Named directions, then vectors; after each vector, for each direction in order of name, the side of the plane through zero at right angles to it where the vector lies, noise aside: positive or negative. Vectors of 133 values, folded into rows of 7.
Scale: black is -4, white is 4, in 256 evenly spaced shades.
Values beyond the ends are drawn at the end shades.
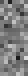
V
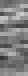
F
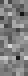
negative, positive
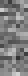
positive, positive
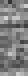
positive, positive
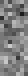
negative, positive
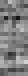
negative, negative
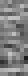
positive, negative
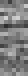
positive, positive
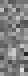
positive, positive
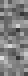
negative, positive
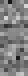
positive, positive
